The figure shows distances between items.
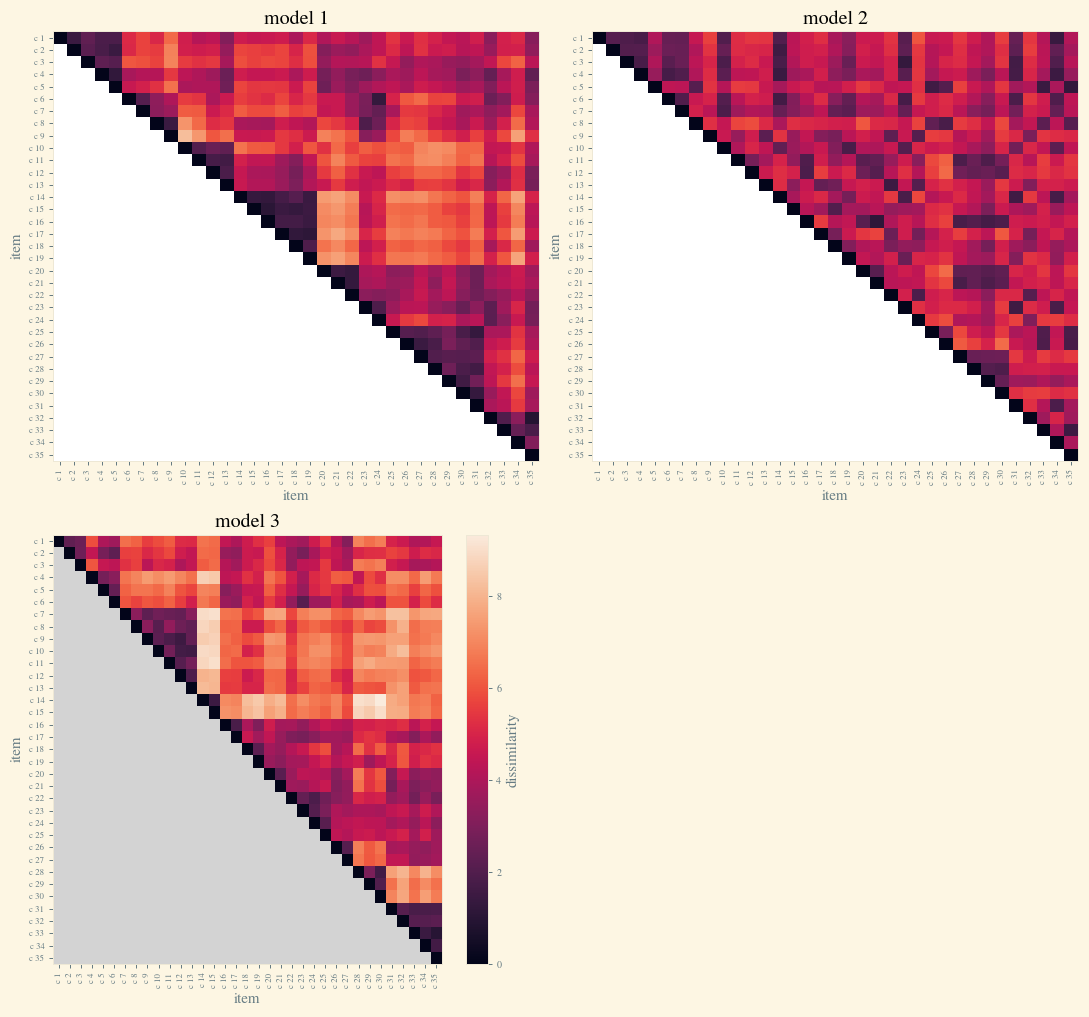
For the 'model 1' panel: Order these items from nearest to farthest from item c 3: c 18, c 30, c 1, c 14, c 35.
c 1, c 30, c 35, c 18, c 14
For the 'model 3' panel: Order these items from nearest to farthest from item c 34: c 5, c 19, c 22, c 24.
c 22, c 24, c 19, c 5
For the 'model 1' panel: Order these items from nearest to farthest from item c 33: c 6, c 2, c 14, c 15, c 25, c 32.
c 32, c 6, c 25, c 2, c 15, c 14
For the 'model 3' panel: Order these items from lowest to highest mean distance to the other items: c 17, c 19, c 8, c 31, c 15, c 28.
c 17, c 19, c 31, c 8, c 28, c 15
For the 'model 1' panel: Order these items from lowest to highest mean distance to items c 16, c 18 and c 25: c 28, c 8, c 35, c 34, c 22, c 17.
c 17, c 35, c 8, c 28, c 22, c 34
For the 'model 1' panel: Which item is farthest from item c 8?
c 10
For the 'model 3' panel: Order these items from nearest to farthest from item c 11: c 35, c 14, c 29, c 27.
c 27, c 35, c 29, c 14
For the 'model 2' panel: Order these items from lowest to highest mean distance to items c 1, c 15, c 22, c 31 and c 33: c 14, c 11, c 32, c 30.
c 14, c 32, c 11, c 30
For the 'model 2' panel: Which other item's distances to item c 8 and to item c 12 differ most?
c 26
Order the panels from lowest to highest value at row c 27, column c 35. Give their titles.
model 3, model 1, model 2
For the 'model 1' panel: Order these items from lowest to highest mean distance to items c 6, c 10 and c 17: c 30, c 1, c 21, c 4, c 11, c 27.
c 11, c 4, c 1, c 30, c 21, c 27
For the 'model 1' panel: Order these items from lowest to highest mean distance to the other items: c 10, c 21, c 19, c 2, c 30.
c 30, c 2, c 21, c 19, c 10
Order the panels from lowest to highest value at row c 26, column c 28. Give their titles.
model 1, model 2, model 3
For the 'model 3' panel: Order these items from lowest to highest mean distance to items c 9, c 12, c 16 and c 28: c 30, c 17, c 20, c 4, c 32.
c 17, c 30, c 4, c 20, c 32
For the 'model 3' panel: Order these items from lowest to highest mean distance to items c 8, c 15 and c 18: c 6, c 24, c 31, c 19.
c 19, c 6, c 24, c 31
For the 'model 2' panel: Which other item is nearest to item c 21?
c 16
